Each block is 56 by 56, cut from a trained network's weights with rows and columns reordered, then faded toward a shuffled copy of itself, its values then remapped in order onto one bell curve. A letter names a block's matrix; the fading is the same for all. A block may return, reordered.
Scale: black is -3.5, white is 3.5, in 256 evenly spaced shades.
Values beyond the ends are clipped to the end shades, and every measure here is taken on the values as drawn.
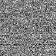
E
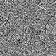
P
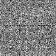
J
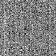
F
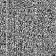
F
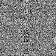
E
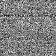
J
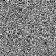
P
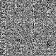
E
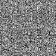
E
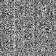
F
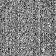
F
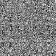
E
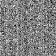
F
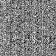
F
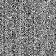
F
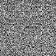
E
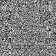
E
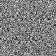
P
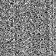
F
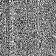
F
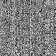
F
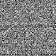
J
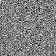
P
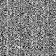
F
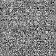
E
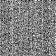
F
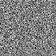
P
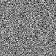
P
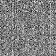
F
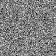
P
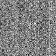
F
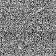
E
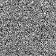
E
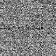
J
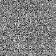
E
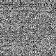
J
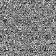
E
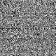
J
